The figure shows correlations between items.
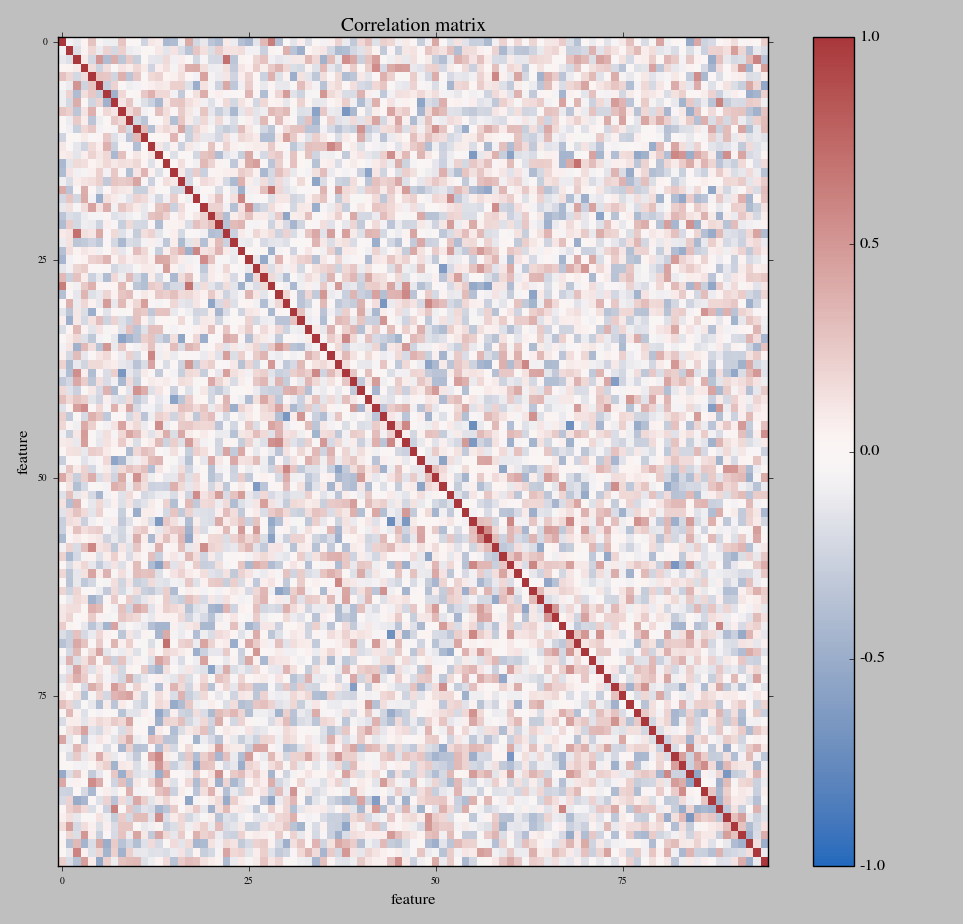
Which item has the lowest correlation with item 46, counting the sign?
55
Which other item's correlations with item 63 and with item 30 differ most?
43
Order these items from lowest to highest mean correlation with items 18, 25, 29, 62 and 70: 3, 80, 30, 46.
80, 30, 3, 46
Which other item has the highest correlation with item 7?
88
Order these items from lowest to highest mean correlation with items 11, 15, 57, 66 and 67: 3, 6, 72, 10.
6, 3, 72, 10
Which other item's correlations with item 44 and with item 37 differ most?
91
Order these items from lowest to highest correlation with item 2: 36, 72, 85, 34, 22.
85, 34, 36, 72, 22
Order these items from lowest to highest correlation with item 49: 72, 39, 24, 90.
24, 39, 72, 90
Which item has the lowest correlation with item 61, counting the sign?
76
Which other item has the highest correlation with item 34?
38
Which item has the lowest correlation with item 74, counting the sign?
39
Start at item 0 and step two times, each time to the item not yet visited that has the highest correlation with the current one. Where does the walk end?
17
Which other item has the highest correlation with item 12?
36
